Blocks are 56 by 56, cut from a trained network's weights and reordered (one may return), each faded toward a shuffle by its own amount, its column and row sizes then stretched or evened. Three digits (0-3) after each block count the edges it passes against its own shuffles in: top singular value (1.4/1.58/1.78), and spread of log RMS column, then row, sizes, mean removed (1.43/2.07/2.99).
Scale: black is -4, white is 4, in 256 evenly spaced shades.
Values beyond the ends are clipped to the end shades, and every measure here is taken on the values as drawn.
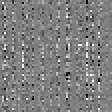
2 3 1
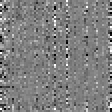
1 3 1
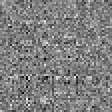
3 1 1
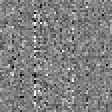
2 2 0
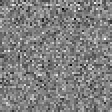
0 0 2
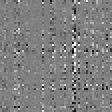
2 3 2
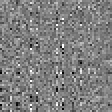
3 2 1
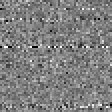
2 0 2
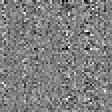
2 2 1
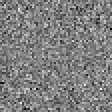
0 0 1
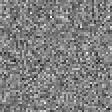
2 0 1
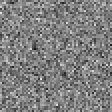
3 0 0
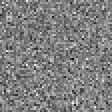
0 1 0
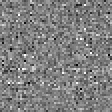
0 1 1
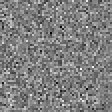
0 1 0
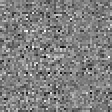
1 1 2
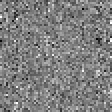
0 2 0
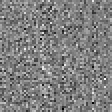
0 2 0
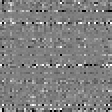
3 1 3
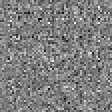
2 2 1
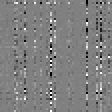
3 3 1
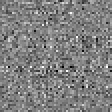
1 1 2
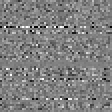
3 0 3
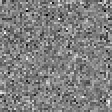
0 1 1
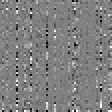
2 3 1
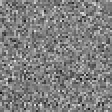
1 0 1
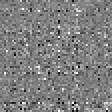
0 2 2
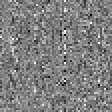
0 2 0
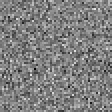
1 0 0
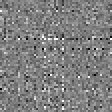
2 2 2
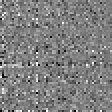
1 2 2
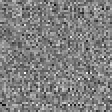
3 0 1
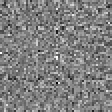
3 1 1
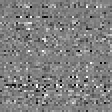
0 1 3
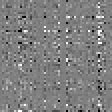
3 3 2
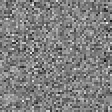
2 1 0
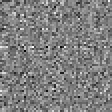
3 1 1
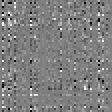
1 3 2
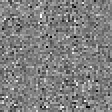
0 1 1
